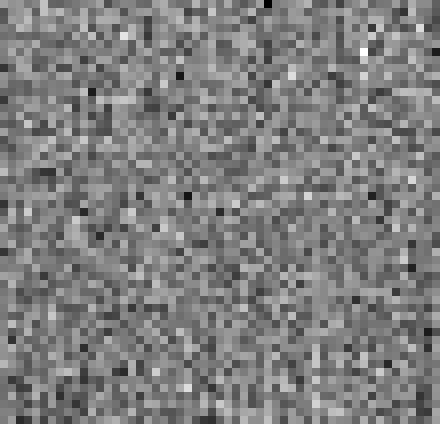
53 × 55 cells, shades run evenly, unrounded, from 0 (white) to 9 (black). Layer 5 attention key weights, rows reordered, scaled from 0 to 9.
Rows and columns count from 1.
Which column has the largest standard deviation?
52
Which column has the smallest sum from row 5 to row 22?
46
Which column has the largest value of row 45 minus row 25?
39
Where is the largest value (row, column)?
1, 34
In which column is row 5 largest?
19
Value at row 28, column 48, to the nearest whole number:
7
